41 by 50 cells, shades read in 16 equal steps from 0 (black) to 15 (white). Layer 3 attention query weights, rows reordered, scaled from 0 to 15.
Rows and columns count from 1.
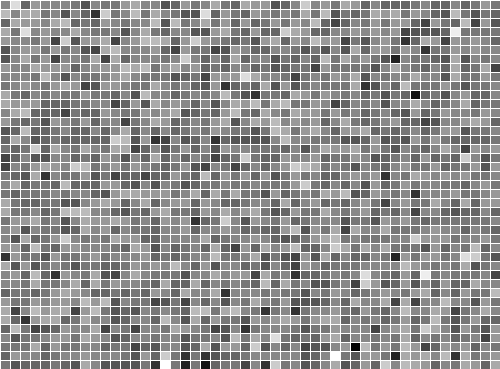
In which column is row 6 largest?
12
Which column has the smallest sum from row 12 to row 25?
5
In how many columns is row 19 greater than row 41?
26
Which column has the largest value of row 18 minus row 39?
36
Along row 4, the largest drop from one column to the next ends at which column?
47
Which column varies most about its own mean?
21
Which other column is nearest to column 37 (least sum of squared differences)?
10
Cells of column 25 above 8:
9
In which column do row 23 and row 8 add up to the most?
15
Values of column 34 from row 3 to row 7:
4 8 9 8 7
